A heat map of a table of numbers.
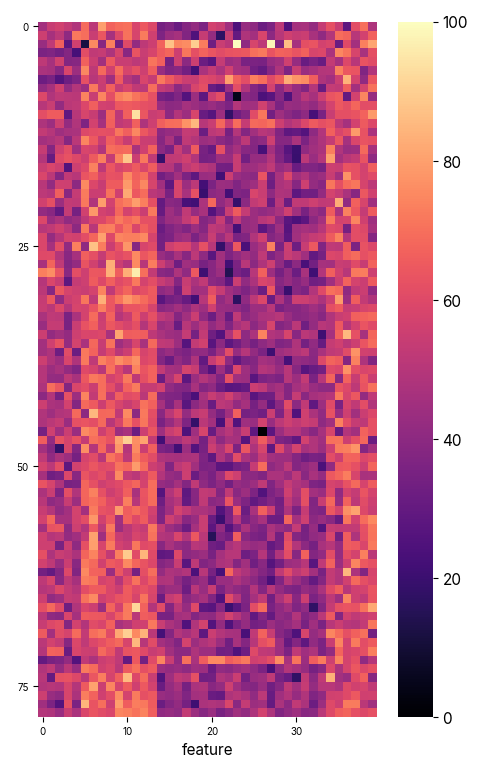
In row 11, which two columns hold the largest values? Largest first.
18, 17
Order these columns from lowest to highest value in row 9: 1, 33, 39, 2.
2, 33, 1, 39
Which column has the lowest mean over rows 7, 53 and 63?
26
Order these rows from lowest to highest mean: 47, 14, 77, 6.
14, 77, 47, 6
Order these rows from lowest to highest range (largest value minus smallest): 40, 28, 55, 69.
40, 55, 69, 28
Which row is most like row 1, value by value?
45
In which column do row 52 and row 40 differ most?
22
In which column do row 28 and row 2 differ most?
23
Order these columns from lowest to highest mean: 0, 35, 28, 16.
28, 16, 0, 35
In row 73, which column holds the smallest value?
27
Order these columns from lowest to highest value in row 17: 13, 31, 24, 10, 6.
24, 31, 13, 6, 10
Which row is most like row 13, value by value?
34
